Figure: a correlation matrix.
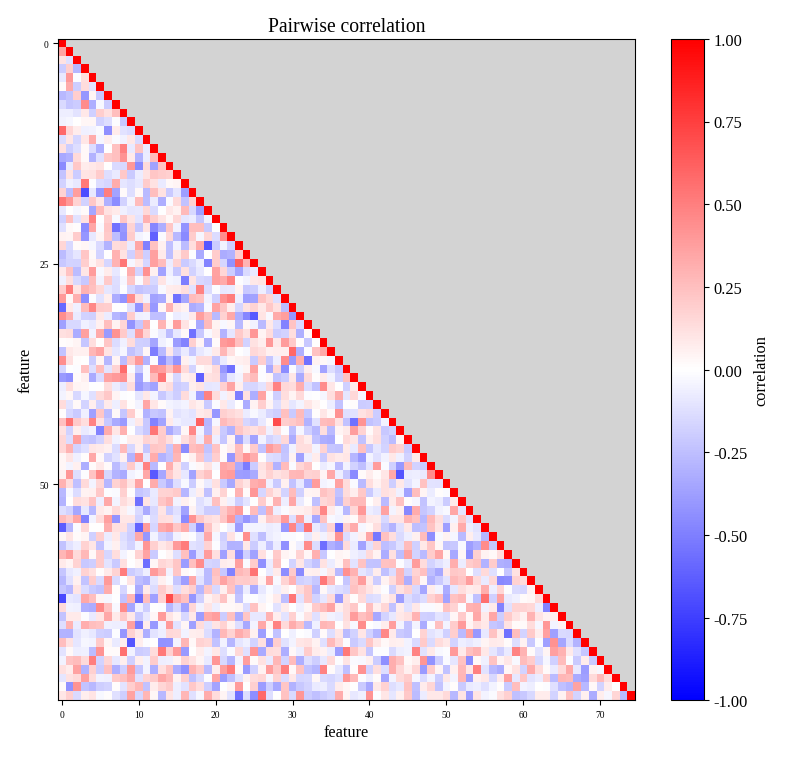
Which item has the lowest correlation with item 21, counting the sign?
7
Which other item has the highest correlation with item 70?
4
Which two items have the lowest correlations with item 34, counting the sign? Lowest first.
57, 16
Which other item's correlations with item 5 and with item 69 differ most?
13
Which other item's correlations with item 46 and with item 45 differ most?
53
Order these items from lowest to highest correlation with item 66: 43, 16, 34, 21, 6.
6, 16, 21, 34, 43
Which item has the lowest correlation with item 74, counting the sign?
23
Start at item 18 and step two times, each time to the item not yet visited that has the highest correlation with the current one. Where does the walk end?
28
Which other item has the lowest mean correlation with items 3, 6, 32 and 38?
18
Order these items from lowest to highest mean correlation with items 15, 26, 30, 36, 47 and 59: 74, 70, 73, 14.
73, 14, 74, 70
